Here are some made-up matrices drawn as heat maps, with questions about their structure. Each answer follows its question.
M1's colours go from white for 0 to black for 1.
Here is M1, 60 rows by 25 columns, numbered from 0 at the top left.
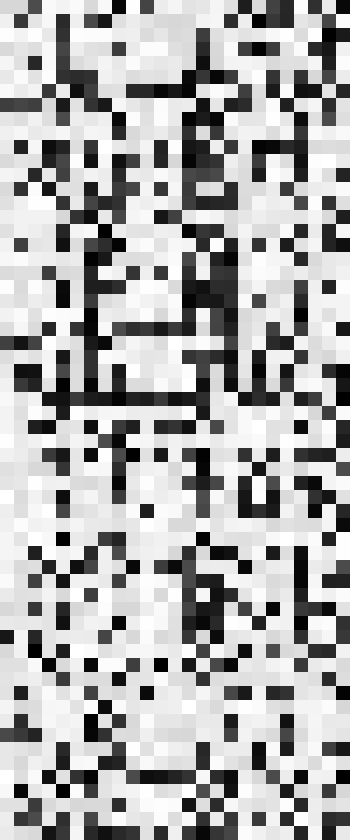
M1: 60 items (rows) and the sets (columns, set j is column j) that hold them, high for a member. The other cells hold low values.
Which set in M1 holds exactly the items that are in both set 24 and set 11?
12
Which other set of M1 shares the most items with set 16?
6
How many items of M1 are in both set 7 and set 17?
2
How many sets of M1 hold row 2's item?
4
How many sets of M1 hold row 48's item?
4
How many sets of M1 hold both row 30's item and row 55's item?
9
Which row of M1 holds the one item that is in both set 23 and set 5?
5
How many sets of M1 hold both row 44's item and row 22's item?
3
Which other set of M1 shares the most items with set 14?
4
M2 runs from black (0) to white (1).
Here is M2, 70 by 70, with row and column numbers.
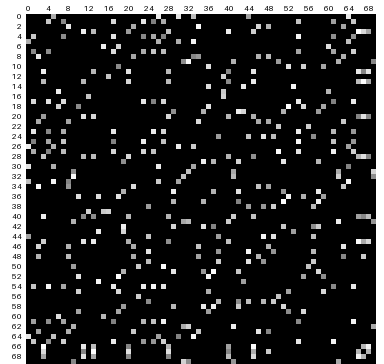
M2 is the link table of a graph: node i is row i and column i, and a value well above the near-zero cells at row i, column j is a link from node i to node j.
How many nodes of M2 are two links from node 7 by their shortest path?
1
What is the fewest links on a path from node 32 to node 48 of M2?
4
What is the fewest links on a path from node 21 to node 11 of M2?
3
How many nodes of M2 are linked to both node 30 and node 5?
4
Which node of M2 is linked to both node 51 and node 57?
node 42
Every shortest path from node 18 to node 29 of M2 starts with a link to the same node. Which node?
node 36
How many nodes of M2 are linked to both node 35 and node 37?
4
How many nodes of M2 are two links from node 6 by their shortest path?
6
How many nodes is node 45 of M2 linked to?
9
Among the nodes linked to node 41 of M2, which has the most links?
node 40
